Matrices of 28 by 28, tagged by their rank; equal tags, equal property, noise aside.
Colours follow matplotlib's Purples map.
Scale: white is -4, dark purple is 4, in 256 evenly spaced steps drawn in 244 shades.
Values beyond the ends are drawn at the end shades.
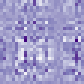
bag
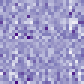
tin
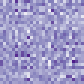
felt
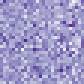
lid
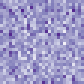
lid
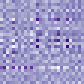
bag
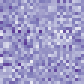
felt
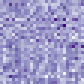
felt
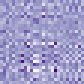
bag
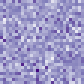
lid
